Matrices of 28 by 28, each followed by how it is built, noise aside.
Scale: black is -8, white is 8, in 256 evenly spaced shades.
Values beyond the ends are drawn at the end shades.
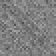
Toeplitz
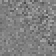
upper triangular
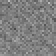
Toeplitz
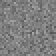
noise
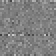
uneven rows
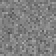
noise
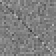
diagonal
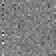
uneven columns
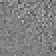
upper triangular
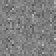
uneven columns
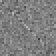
diagonal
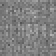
blocks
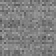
blocks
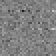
uneven rows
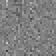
uneven columns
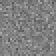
noise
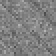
Toeplitz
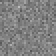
noise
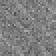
Toeplitz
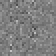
uneven columns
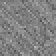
Toeplitz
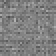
blocks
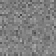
blocks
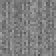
blocks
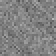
Toeplitz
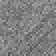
Hankel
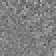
upper triangular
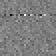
uneven rows
